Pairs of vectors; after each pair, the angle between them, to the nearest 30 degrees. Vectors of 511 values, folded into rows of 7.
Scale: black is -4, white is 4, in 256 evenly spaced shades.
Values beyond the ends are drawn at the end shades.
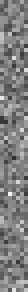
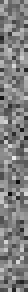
150 degrees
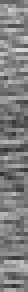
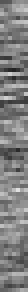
90 degrees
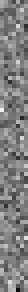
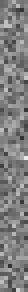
120 degrees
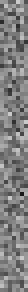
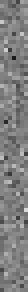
90 degrees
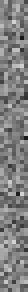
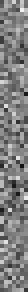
90 degrees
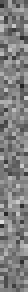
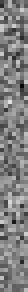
30 degrees
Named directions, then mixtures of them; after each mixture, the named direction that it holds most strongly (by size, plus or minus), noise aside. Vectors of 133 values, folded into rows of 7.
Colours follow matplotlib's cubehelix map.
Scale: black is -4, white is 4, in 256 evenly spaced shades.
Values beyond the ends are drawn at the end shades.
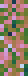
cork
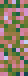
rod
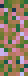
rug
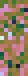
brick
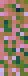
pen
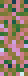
rug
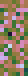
cork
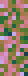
cork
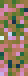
brick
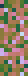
rug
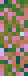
rug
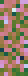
rug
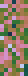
cork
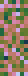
rod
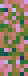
rug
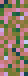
rod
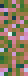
cork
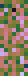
rug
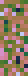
pen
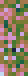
pen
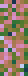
cork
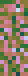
pen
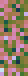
pen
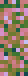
rod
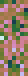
brick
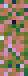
cork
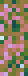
cork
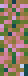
cork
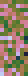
pen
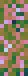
cork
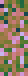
rug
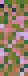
rug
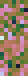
brick
